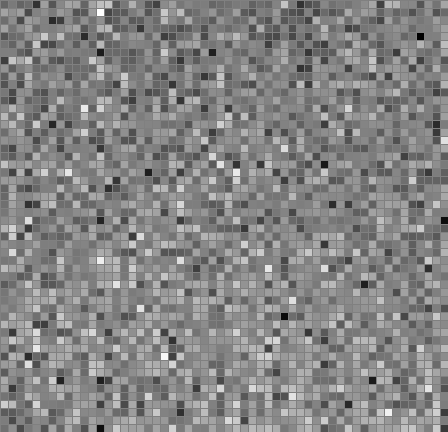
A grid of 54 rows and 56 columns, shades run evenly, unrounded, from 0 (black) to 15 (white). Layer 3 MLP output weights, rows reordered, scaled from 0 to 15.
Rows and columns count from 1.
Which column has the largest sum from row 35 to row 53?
30
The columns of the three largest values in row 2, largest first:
13, 21, 23
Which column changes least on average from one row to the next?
38
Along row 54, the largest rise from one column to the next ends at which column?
14
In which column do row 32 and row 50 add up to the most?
19
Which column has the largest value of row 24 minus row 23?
20
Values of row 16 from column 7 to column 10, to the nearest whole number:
2 9 4 7
